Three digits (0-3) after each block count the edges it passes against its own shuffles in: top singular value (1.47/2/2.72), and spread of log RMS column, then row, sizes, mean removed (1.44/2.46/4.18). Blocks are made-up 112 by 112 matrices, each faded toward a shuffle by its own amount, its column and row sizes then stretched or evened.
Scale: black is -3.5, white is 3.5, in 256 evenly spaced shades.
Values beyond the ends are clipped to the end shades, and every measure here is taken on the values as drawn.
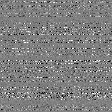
0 0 3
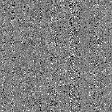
0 2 1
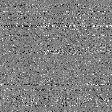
1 0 2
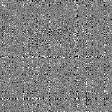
2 2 2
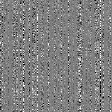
2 3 0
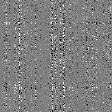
2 3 1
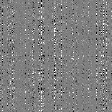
1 3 1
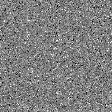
0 1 0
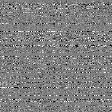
1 1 3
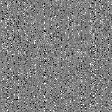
2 2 0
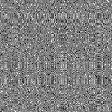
3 1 0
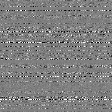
2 0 3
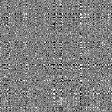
3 2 2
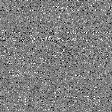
0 0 2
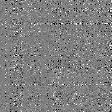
1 2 2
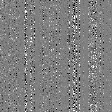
1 3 0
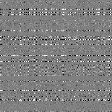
3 1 3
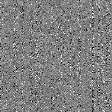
1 2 0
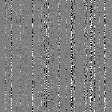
2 3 0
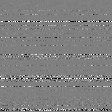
2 0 3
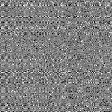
3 0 2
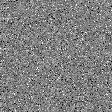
1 0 0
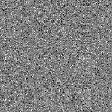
2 1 0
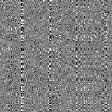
3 2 1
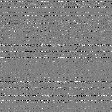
2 1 3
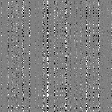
3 3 1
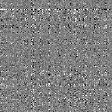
2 2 2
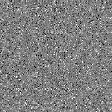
2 1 0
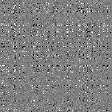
2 2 2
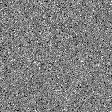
0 0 0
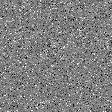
1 0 0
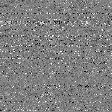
1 0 2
